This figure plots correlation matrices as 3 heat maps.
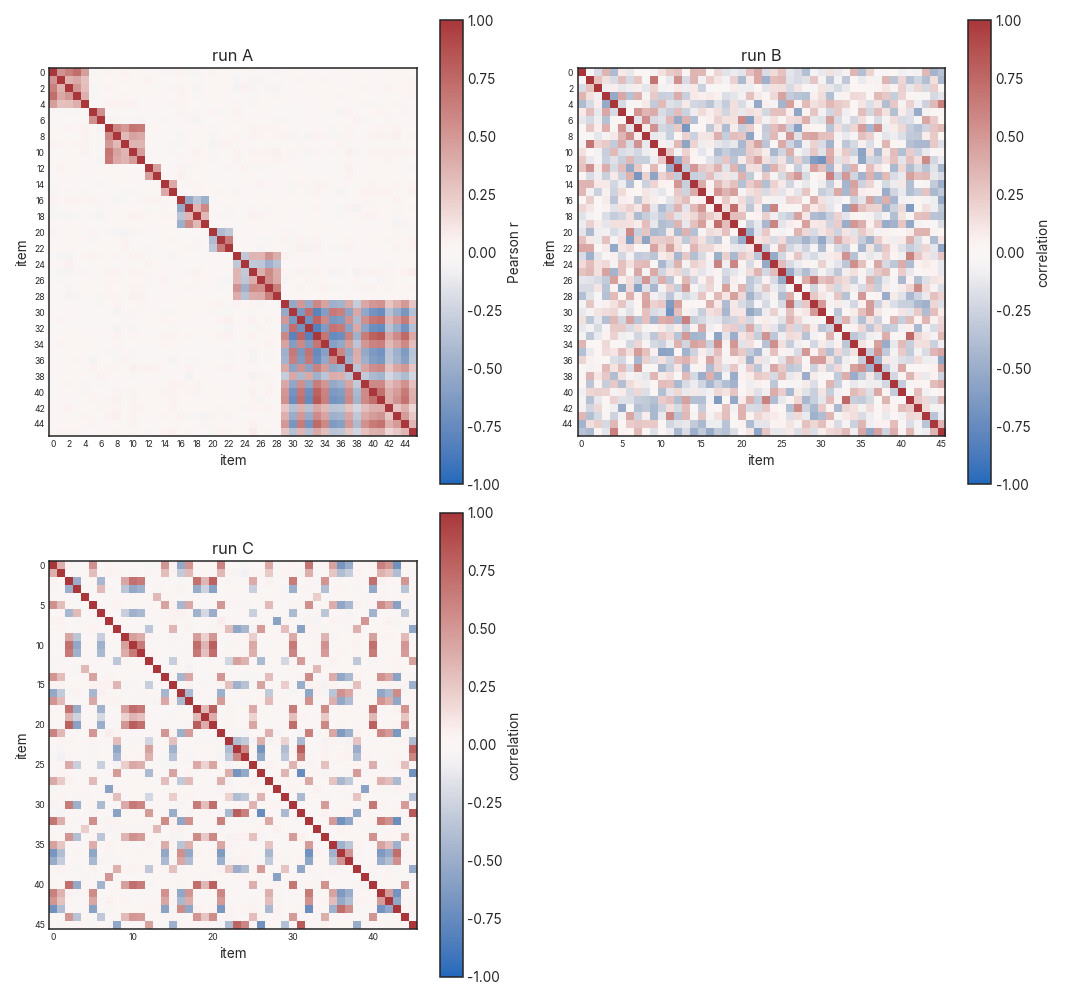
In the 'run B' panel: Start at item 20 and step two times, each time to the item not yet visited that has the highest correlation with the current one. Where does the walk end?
8
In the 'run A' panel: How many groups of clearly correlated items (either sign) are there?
9
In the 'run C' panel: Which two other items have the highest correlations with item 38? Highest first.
26, 8
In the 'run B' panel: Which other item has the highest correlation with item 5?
7
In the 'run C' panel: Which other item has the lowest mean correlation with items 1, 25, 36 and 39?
28
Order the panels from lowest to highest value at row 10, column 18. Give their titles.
run B, run A, run C
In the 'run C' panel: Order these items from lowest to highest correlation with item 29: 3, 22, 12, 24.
24, 12, 3, 22
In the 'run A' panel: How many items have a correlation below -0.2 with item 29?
5
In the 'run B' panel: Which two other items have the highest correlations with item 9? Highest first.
1, 7
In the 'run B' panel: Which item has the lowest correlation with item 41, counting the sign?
17
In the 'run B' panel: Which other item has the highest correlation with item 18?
27
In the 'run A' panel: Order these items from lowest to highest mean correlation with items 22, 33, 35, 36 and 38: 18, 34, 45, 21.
34, 45, 18, 21
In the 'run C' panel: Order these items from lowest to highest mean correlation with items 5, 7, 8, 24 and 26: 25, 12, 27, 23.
23, 12, 25, 27
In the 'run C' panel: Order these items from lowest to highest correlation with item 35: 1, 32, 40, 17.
40, 1, 17, 32
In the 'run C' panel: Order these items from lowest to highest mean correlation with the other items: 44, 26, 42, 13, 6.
6, 26, 13, 42, 44
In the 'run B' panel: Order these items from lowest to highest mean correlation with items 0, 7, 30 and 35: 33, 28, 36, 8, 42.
33, 42, 36, 28, 8
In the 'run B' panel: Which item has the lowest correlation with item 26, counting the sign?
25
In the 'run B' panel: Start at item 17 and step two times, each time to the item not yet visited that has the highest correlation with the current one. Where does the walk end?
24
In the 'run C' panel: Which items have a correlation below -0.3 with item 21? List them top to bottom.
16, 36, 37, 43
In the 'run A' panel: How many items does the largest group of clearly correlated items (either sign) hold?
17
